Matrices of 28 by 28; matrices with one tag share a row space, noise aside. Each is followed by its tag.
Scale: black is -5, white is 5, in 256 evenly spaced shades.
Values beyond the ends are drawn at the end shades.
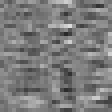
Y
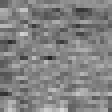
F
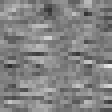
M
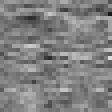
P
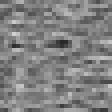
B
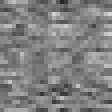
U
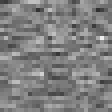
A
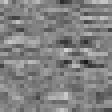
B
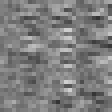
Y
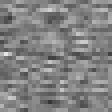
F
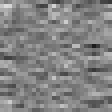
U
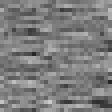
P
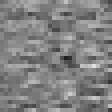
Y
